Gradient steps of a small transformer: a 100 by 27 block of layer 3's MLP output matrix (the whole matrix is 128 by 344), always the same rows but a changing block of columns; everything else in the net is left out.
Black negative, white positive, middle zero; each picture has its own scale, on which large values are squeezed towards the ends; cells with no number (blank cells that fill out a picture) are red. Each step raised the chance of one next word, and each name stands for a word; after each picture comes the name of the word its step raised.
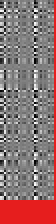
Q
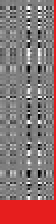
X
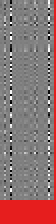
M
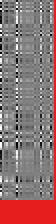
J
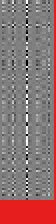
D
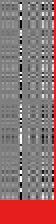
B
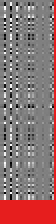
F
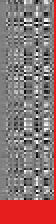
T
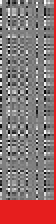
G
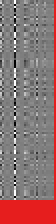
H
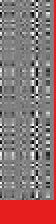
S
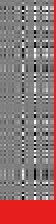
X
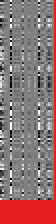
T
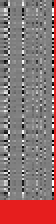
G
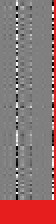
F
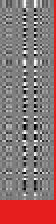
G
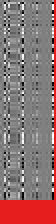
B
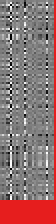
F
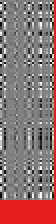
B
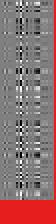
S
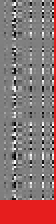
S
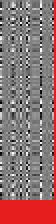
M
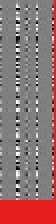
M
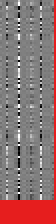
F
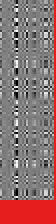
H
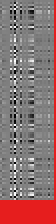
D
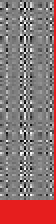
M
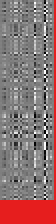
J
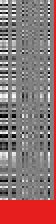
J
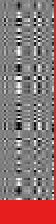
T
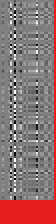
G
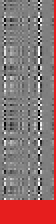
T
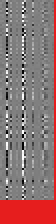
J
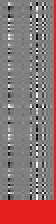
F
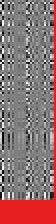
B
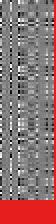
T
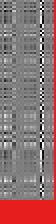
J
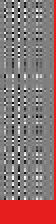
Q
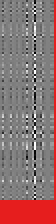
J
